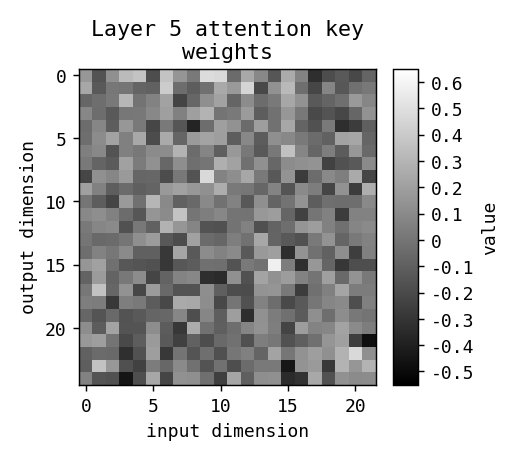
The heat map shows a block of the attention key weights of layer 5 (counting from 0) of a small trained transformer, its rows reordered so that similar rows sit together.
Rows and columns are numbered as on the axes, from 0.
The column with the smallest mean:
4
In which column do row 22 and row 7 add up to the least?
6
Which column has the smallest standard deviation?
0
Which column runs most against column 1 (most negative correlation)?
11
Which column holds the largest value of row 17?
1
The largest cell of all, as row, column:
15, 14
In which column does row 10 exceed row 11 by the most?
16
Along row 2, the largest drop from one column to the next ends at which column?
7
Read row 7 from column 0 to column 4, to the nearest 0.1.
0 -0.1 -0.1 0.2 0
